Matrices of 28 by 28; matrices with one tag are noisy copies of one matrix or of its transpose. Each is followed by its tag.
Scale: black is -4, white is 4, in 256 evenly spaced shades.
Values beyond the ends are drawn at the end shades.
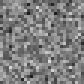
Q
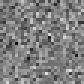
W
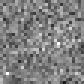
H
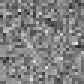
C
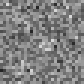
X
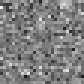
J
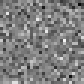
C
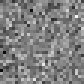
Q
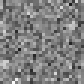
J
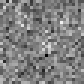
X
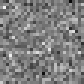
X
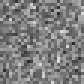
C
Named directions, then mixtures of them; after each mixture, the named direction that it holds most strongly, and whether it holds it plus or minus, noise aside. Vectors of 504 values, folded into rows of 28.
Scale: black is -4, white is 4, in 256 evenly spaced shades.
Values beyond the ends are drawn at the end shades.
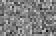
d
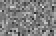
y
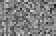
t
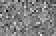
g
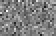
g, minus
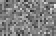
t, minus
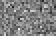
d, plus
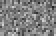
y, plus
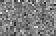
g, minus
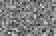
y, plus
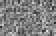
d, minus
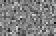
d, minus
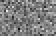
g, minus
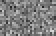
d, minus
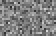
d, minus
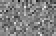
g, plus
